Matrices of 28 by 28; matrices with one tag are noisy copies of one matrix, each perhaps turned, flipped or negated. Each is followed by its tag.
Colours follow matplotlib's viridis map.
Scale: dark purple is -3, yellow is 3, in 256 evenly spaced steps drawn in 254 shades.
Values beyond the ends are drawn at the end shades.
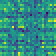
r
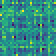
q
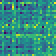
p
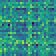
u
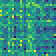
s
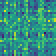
r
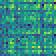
p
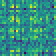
q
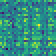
q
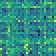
u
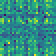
r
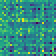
p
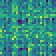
r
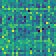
q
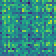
p
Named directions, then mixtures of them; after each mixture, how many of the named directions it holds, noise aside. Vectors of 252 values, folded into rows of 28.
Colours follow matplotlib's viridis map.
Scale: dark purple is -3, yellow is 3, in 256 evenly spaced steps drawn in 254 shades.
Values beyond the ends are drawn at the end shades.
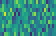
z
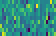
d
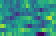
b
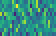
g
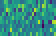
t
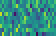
two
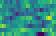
one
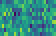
three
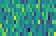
two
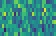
two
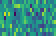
four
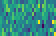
two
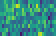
four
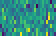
one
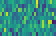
two
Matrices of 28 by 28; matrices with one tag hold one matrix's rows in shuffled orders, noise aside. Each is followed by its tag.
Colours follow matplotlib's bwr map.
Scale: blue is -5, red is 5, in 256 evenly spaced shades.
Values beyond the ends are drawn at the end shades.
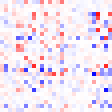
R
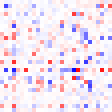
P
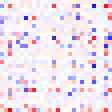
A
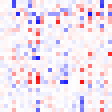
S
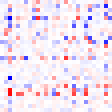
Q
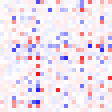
S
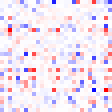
A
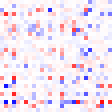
P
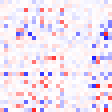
R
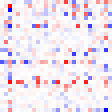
Q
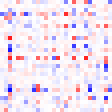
Q
